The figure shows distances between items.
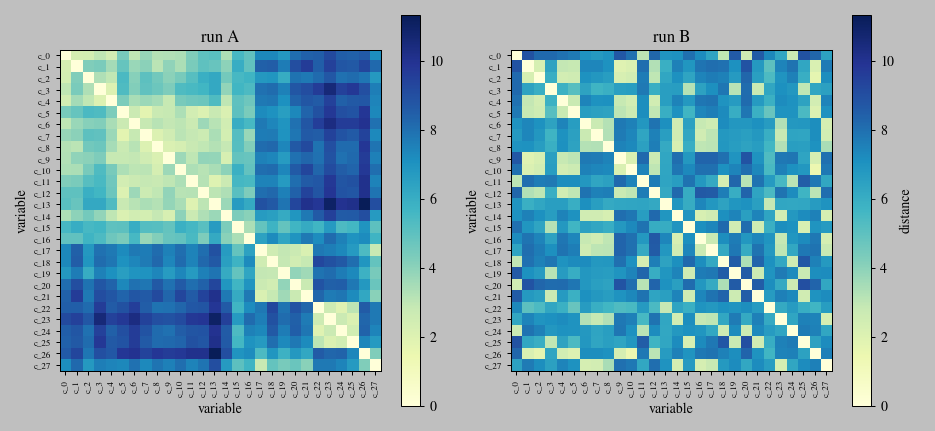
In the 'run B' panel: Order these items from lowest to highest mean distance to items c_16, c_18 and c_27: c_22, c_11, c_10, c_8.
c_8, c_11, c_22, c_10
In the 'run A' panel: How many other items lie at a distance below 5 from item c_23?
3
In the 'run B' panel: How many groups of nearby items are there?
5
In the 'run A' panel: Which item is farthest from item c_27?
c_13
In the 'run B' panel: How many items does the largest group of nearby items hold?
8
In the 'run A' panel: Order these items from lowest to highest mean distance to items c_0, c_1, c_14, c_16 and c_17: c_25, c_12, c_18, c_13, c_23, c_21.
c_12, c_13, c_18, c_21, c_25, c_23
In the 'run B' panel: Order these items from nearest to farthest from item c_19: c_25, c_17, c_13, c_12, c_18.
c_25, c_12, c_13, c_17, c_18
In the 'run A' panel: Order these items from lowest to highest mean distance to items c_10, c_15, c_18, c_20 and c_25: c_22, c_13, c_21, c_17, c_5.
c_17, c_21, c_5, c_22, c_13
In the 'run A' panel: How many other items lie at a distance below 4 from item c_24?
3
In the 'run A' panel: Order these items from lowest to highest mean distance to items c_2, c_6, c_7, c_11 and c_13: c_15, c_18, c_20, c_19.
c_15, c_19, c_18, c_20
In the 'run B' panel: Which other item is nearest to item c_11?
c_18
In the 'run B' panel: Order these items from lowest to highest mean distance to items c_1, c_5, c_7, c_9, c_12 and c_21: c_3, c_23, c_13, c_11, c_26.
c_26, c_3, c_13, c_23, c_11
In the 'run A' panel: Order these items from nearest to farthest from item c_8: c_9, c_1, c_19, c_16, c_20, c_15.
c_9, c_1, c_16, c_15, c_19, c_20
